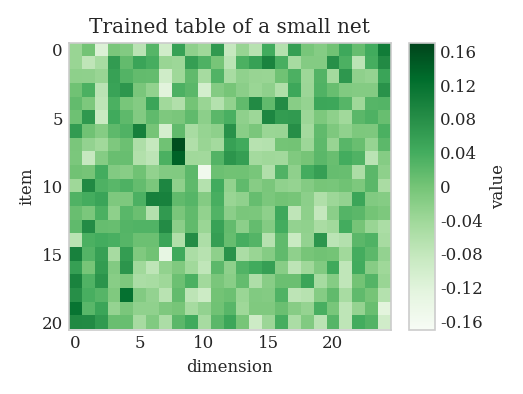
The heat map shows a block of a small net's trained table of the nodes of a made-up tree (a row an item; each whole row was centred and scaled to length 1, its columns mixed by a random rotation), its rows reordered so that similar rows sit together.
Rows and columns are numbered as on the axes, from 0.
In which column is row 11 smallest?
19
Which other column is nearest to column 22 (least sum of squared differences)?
11
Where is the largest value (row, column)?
7, 8
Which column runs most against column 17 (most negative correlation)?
2
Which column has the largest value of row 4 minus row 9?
10
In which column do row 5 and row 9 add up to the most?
16
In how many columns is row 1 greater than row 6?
15
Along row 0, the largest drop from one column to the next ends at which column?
12
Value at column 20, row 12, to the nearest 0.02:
-0.02
